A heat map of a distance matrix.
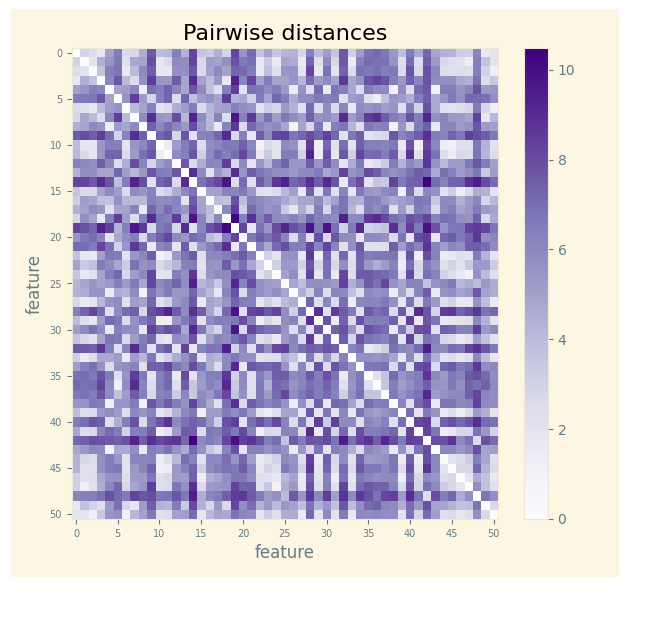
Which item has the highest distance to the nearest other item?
25
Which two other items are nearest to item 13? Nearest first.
16, 49
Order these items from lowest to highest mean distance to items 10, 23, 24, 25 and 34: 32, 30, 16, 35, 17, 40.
17, 16, 30, 40, 35, 32
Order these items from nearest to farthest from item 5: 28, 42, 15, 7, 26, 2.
26, 15, 28, 2, 42, 7
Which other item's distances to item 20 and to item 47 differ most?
24
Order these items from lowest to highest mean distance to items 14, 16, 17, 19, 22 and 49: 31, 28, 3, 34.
31, 3, 34, 28
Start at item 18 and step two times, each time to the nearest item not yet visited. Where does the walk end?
0
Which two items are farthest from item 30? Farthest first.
19, 14
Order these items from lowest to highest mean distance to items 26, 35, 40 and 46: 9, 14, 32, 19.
32, 9, 14, 19
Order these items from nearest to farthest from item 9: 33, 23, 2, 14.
14, 23, 33, 2
